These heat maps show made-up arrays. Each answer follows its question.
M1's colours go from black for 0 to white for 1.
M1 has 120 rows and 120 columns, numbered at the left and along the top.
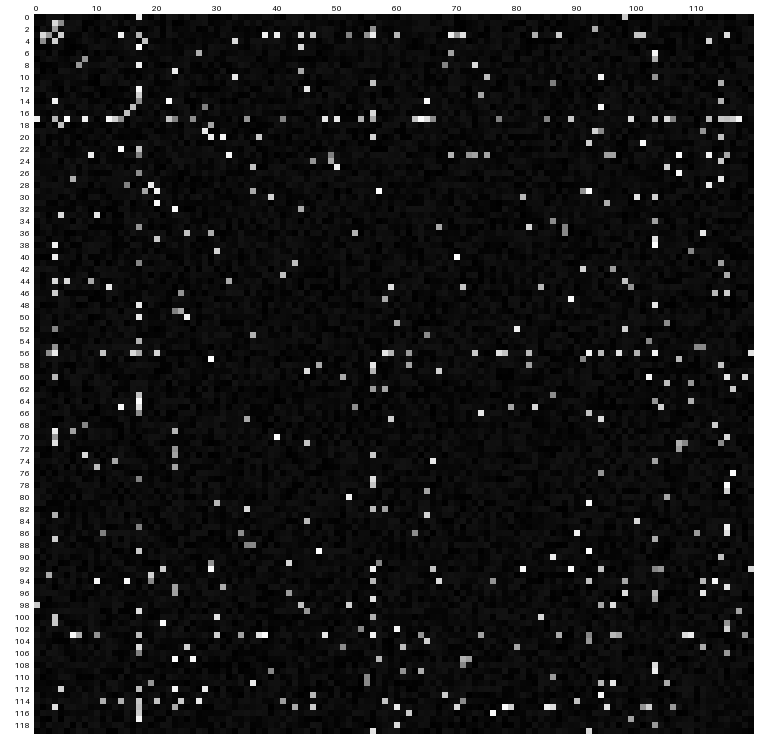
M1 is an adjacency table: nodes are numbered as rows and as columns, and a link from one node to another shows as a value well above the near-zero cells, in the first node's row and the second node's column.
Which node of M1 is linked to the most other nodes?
node 17
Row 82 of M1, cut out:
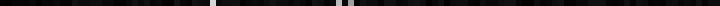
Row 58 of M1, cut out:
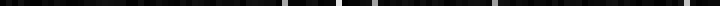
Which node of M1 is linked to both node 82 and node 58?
node 56
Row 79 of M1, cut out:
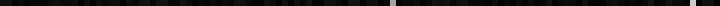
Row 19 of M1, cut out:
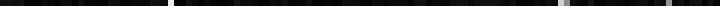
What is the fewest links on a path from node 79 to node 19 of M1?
5
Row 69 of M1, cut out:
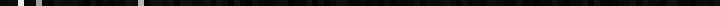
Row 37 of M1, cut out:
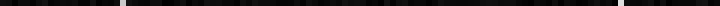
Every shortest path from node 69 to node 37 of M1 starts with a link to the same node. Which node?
node 6
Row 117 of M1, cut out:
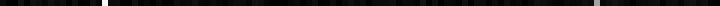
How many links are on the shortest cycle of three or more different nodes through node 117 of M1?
3
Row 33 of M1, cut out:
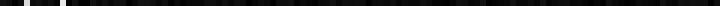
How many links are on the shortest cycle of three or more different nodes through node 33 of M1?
6
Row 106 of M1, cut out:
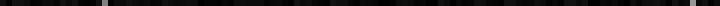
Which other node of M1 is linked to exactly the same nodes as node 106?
node 85
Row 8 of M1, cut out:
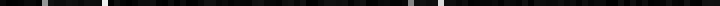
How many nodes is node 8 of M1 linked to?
4
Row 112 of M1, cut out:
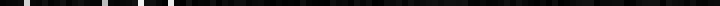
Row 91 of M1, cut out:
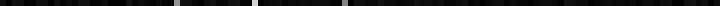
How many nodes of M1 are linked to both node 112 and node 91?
0
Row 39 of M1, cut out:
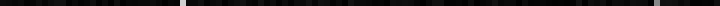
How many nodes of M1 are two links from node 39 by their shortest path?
5
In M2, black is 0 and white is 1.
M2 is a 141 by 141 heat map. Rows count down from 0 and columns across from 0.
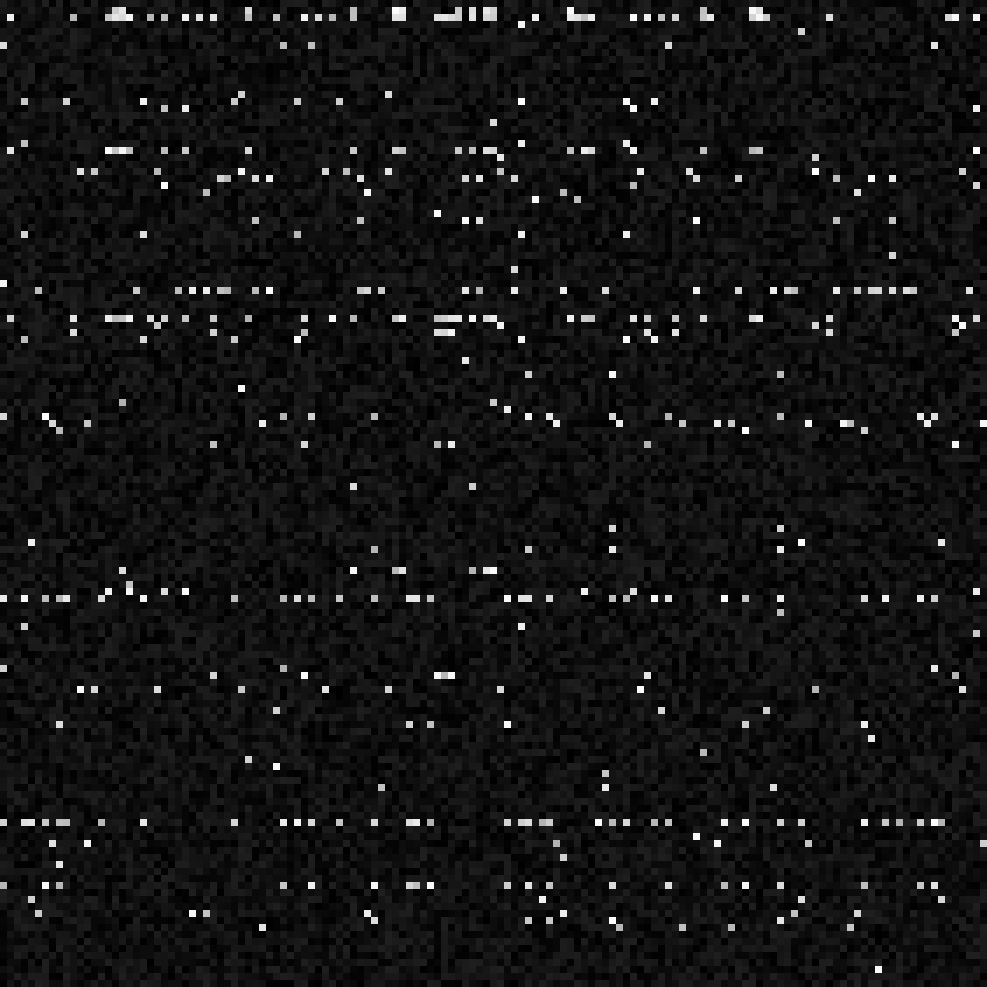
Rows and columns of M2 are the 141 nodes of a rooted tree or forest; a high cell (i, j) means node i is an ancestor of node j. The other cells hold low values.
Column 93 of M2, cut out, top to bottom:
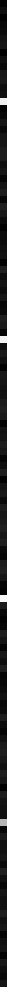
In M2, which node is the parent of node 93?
48
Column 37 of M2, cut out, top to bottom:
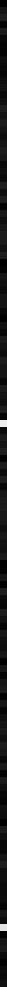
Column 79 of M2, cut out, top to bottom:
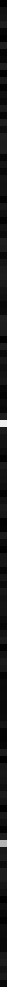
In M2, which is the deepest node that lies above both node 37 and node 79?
60
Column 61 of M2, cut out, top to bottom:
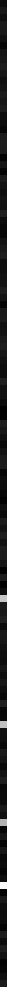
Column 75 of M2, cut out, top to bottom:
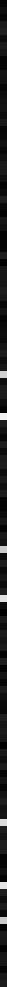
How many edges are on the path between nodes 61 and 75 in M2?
7
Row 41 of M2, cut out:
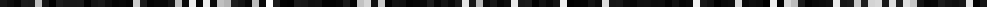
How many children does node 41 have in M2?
6
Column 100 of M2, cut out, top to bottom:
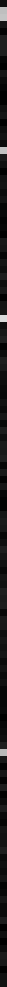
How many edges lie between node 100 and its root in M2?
5
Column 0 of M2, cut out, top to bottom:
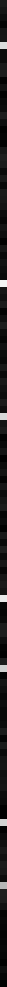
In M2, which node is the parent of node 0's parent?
95
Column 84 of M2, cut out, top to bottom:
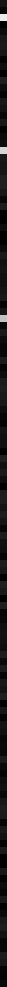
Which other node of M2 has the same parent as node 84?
1
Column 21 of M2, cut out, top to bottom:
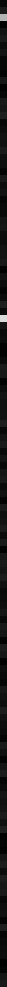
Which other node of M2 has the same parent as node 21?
47
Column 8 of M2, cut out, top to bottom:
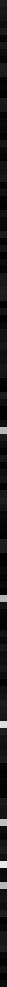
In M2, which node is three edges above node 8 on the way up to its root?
103
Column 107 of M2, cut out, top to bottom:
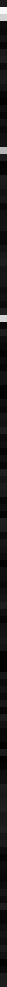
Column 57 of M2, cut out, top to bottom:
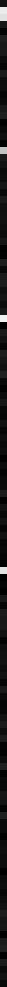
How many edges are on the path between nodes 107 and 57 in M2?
3
